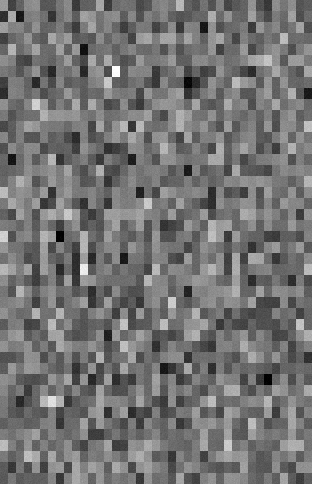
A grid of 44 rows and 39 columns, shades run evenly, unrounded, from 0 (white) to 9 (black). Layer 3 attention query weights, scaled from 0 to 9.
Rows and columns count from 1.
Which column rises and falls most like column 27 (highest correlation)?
14
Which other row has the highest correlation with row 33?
1
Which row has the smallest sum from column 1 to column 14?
42
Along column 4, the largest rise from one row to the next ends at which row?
43
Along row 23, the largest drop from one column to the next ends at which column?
11
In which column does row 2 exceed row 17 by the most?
3
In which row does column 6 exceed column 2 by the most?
19
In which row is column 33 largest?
35
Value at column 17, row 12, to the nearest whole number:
7
